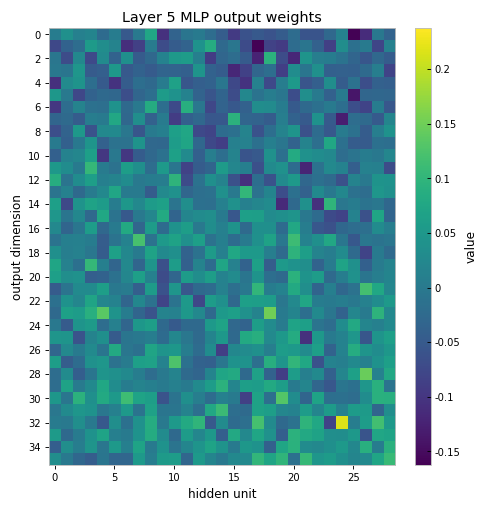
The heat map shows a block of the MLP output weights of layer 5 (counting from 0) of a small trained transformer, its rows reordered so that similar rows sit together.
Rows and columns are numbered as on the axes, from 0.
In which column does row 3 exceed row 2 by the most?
20
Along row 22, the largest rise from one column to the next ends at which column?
13
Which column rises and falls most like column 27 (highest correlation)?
17
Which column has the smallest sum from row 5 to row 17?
25
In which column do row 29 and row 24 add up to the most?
14
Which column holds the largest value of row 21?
26
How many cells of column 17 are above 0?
23
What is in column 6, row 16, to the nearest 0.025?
0.075
